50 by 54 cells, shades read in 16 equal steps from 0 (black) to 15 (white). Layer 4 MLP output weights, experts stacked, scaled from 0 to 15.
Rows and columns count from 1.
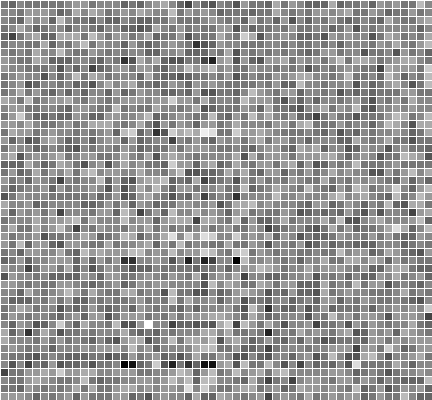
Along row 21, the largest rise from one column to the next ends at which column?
22
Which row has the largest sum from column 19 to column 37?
30
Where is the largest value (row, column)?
41, 19
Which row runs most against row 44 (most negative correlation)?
46
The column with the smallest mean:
40
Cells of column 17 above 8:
16
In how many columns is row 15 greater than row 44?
17
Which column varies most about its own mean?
26
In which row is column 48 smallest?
9
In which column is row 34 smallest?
4
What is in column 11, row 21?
5
